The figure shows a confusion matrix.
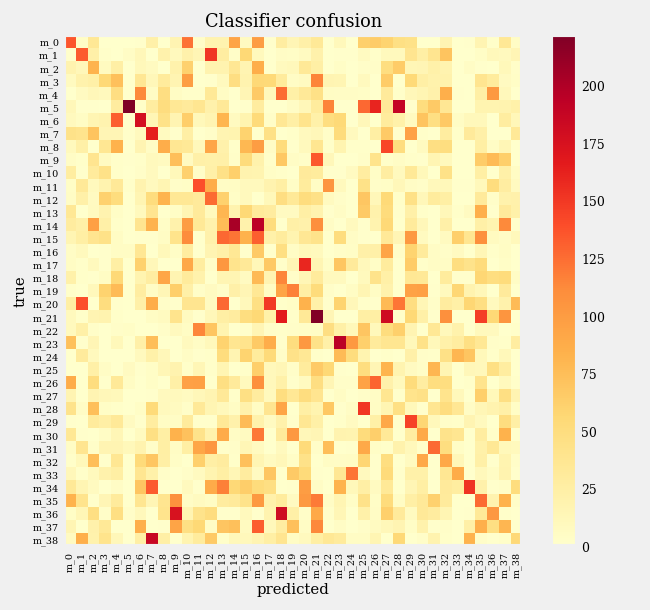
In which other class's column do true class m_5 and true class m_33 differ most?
m_28
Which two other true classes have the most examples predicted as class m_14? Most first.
m_15, m_0
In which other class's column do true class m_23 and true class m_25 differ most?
m_24
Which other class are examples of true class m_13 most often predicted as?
m_35
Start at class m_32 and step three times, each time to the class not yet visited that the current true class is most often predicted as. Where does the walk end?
m_27
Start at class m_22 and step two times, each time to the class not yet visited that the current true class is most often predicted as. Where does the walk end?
m_12
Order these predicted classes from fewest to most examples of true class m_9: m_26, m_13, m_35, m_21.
m_13, m_26, m_35, m_21
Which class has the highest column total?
m_16
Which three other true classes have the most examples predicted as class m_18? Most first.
m_36, m_21, m_4
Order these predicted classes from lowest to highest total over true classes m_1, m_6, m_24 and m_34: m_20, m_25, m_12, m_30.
m_25, m_30, m_20, m_12
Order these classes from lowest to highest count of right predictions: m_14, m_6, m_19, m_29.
m_19, m_29, m_6, m_14
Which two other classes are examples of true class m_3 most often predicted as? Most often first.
m_21, m_10
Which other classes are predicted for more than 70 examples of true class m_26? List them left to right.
m_0, m_10, m_11, m_16, m_25
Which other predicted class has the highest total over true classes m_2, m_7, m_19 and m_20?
m_29
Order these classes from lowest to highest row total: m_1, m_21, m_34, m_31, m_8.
m_1, m_31, m_8, m_34, m_21
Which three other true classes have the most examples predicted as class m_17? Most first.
m_20, m_23, m_33
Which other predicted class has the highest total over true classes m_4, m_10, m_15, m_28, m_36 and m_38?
m_18
